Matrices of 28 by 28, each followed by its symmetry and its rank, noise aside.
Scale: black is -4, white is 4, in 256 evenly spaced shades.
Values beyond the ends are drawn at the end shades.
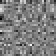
no symmetry, rank three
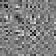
symmetric, rank three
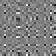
no symmetry, rank three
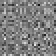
antisymmetric, rank four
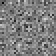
symmetric, rank six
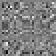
no symmetry, rank four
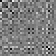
symmetric, rank three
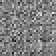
antisymmetric, rank six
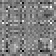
antisymmetric, rank four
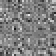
antisymmetric, rank four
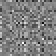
antisymmetric, rank four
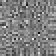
antisymmetric, rank six
